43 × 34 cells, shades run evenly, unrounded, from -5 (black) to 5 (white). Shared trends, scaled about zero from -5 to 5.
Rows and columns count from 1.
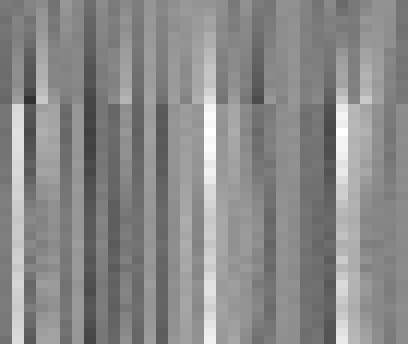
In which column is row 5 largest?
18
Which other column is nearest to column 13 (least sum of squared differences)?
15
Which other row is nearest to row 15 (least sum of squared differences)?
19
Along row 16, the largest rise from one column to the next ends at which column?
29
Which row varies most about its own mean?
17
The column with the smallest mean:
8
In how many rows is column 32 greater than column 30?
13
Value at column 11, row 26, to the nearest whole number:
0
